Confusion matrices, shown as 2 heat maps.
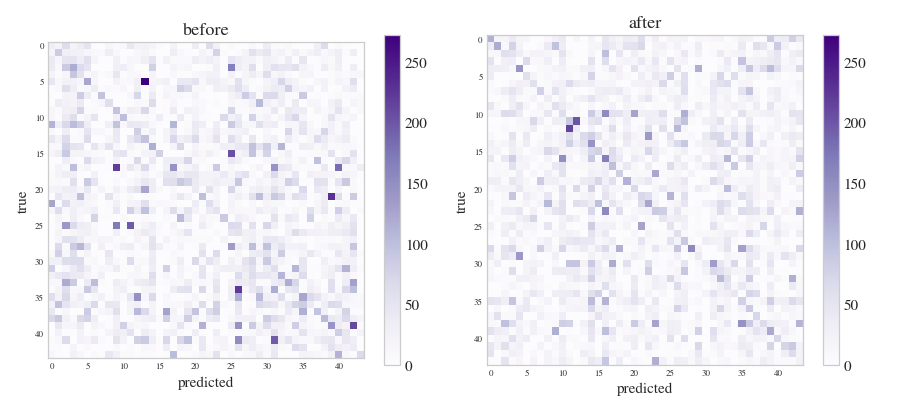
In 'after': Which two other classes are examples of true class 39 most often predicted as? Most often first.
9, 16
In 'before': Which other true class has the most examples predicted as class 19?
41
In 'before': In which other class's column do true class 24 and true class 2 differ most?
18
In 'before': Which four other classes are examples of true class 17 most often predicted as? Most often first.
9, 40, 31, 3
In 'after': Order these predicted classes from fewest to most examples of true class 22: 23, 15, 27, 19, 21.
19, 23, 27, 21, 15
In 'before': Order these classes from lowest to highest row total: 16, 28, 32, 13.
16, 32, 13, 28
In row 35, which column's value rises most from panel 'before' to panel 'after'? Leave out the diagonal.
16
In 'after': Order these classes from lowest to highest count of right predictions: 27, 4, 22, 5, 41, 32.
5, 41, 27, 32, 22, 4
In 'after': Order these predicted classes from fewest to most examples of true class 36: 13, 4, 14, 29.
29, 13, 4, 14
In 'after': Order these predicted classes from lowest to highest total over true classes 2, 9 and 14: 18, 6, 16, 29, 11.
6, 18, 29, 11, 16
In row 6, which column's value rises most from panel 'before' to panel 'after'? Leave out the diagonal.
11
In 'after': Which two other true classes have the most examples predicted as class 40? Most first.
1, 4
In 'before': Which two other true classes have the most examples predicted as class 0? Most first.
22, 11
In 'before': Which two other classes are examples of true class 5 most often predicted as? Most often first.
13, 32
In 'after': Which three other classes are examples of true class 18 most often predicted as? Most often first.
23, 43, 10
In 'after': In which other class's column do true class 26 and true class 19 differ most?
7
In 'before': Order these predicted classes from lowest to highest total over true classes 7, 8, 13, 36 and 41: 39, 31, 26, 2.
39, 2, 26, 31
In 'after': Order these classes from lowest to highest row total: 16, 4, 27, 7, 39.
27, 7, 39, 4, 16
